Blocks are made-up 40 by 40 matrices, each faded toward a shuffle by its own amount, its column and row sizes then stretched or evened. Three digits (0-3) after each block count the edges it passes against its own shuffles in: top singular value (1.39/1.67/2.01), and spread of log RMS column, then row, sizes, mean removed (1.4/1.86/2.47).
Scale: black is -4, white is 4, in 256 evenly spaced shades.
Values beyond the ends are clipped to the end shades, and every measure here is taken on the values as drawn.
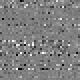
1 0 3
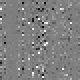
0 3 0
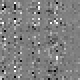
0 3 1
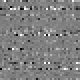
2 0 3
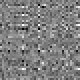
3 2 2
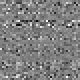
2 0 3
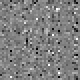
1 2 0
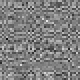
3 0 2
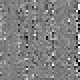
2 3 0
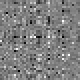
3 2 1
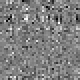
2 2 2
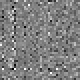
2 2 0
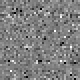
0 0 2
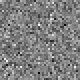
0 1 0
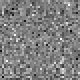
2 0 0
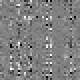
1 3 2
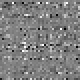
1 1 3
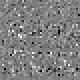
0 1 2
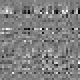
3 1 3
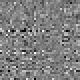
2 2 2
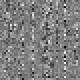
0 3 0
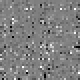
0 2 2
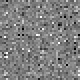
0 2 1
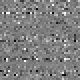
1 1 3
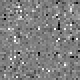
0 1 1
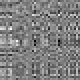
3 3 2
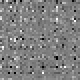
1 2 2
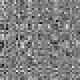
3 2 0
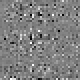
2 2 2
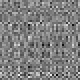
3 2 3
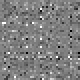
1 2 2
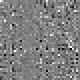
1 3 1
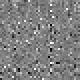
2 1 0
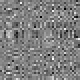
3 2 0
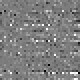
2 1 2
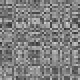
3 2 2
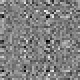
3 2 2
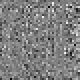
2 2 1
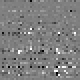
1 1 3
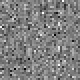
1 1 0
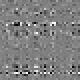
3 2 3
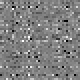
2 1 3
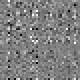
2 2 2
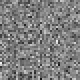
2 1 0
